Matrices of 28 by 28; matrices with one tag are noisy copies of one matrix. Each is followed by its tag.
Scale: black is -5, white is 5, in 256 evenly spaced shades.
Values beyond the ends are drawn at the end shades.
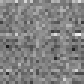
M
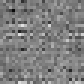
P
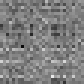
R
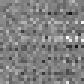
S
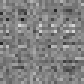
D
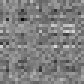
D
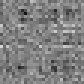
D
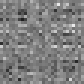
D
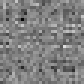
D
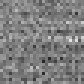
S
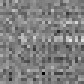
S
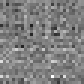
R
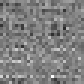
R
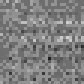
S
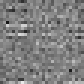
P
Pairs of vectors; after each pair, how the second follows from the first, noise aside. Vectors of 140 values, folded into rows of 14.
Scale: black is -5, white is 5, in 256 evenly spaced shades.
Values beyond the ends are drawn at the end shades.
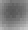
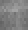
wrapped around, shrunk.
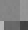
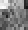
reversed, negated, scaled up.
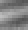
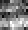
wrapped around, scaled up.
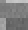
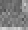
reversed.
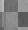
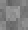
wrapped around, shrunk.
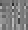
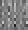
reversed.
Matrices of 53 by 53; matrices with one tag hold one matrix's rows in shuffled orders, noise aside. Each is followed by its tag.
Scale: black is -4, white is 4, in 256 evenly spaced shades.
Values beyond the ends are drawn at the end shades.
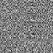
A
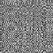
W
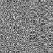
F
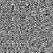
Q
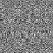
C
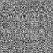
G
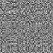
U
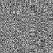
F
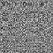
G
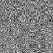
F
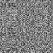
U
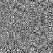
F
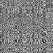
W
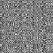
W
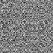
G
